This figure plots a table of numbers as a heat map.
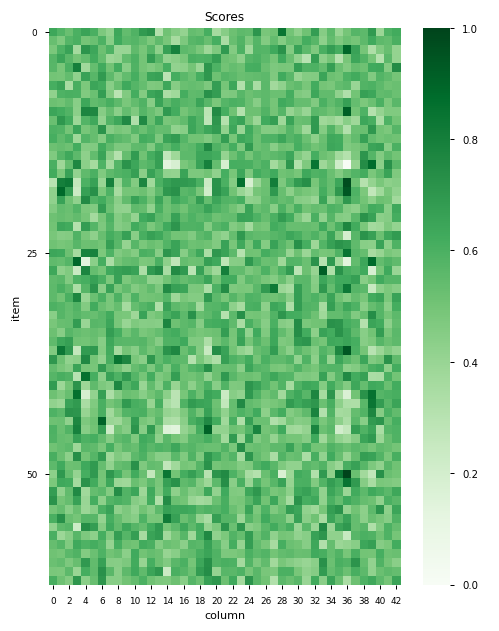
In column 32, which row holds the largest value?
15
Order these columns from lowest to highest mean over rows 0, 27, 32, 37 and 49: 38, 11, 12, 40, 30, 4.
30, 40, 11, 38, 12, 4
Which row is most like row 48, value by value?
62
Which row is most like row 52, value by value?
40
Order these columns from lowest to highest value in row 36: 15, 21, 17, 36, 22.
22, 17, 21, 15, 36
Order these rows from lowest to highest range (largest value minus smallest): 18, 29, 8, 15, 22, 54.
8, 54, 22, 29, 18, 15
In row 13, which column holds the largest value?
19
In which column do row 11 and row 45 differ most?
14
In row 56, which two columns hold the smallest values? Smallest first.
3, 39
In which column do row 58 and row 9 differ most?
36
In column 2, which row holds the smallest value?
6
